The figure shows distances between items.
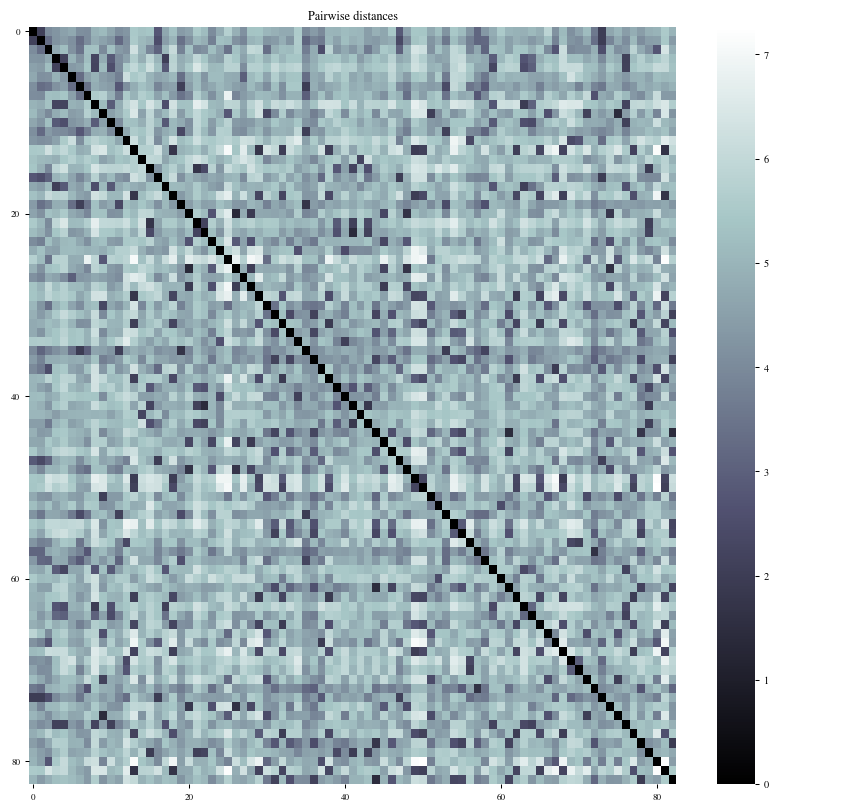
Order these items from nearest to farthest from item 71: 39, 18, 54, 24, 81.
54, 24, 39, 18, 81
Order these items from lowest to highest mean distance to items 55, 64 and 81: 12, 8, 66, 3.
3, 8, 66, 12
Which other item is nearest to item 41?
22
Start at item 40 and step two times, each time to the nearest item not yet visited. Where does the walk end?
24
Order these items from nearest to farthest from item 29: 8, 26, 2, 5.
26, 5, 2, 8
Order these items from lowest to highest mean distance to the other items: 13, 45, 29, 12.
45, 29, 13, 12
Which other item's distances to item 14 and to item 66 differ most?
42
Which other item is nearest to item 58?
35
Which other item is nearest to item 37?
67
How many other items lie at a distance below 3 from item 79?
6
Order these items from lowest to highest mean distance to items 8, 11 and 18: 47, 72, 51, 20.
72, 20, 51, 47
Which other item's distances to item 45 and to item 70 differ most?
28
